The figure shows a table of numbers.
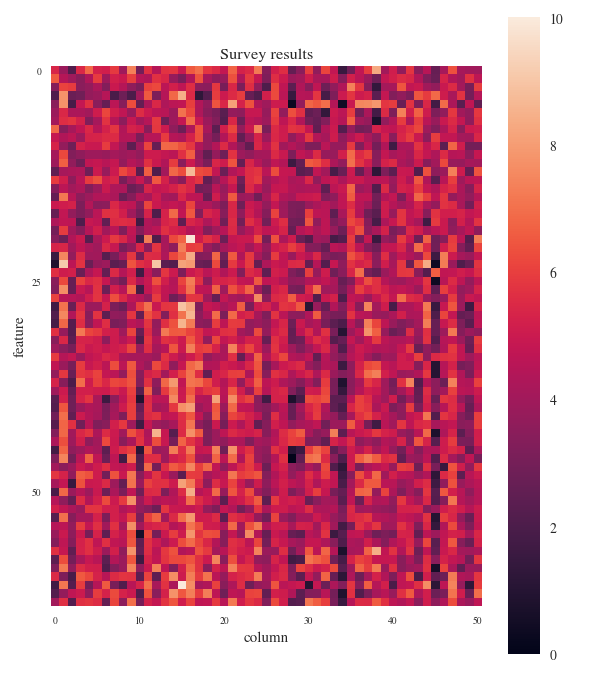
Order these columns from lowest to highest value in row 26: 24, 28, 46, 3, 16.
28, 24, 3, 46, 16
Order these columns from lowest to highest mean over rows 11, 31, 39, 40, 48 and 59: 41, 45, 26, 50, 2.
45, 2, 41, 50, 26
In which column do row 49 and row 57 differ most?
15
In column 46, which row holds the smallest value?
47
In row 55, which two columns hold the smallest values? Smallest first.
10, 33
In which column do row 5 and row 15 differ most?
41
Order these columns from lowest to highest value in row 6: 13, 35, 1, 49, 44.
13, 49, 44, 1, 35
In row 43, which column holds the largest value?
12
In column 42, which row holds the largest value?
37
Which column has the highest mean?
16
